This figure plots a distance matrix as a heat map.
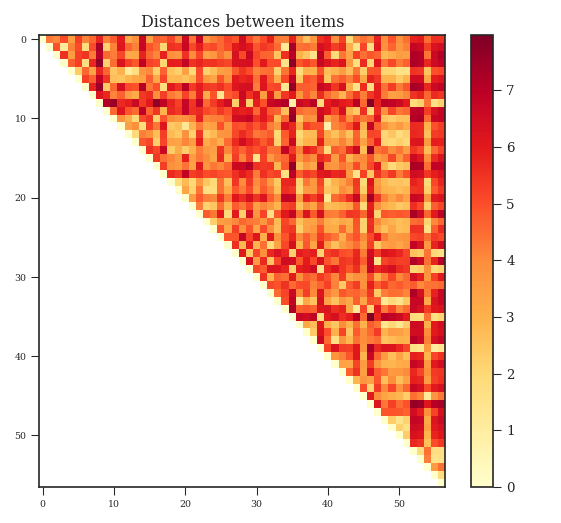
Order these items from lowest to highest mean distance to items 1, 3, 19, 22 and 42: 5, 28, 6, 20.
6, 5, 28, 20
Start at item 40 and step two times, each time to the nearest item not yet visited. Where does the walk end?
20
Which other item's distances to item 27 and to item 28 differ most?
56
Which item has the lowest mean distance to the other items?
4
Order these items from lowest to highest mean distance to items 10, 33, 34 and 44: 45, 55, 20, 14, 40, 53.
45, 40, 20, 14, 55, 53
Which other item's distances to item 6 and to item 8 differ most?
35
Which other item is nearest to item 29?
39
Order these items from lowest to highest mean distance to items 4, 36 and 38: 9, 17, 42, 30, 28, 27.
42, 30, 9, 17, 28, 27
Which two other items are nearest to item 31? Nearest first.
42, 25
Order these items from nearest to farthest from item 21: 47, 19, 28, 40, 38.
19, 40, 38, 47, 28
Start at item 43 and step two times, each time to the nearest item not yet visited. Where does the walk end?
37
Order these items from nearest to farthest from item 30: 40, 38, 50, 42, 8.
50, 38, 40, 42, 8
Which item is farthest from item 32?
52
